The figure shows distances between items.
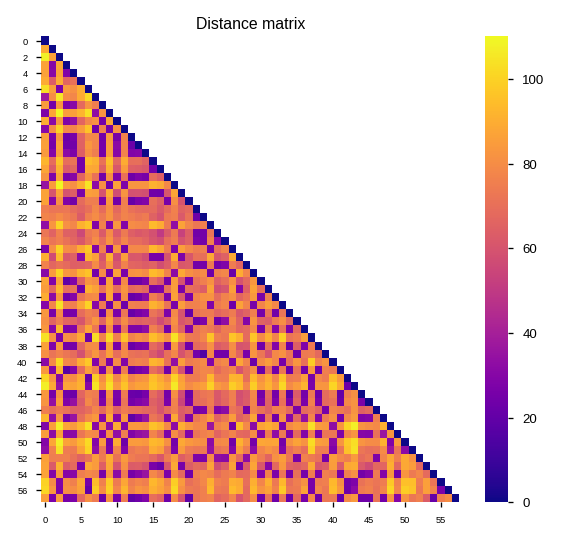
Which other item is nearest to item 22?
39
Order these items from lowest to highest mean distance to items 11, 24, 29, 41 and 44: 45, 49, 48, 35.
45, 49, 48, 35
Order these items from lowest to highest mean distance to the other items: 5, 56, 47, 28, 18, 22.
47, 28, 22, 5, 18, 56
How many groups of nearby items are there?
5
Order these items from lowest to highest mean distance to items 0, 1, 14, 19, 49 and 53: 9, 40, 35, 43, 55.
35, 40, 9, 55, 43
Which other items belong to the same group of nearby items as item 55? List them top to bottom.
2, 6, 37, 42, 43, 56
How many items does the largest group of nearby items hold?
22
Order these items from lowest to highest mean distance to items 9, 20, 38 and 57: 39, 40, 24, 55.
40, 24, 39, 55
